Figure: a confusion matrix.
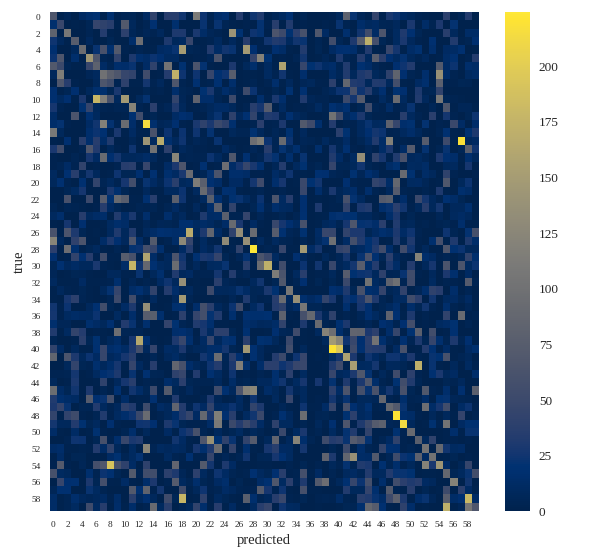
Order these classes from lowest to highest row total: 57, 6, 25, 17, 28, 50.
50, 25, 57, 17, 6, 28
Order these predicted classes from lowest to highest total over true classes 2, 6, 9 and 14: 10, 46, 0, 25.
10, 46, 25, 0
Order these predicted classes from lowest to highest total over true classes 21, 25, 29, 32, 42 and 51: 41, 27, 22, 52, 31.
52, 27, 41, 31, 22
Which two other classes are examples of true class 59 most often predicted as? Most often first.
55, 58
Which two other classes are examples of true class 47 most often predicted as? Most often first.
52, 17
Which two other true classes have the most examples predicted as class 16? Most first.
6, 45
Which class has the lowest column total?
36
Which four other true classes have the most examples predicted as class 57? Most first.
15, 36, 30, 48
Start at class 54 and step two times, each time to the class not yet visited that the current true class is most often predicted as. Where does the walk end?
41
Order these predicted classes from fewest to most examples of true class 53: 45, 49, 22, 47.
47, 49, 22, 45
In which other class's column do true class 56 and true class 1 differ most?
38
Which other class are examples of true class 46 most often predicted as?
5
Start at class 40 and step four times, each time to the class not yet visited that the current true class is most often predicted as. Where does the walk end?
44
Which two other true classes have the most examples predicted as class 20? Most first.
0, 10
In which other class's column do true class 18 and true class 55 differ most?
24
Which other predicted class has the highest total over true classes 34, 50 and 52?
18
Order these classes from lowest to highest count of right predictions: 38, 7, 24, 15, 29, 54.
29, 24, 7, 38, 54, 15
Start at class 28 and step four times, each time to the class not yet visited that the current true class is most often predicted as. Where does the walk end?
17
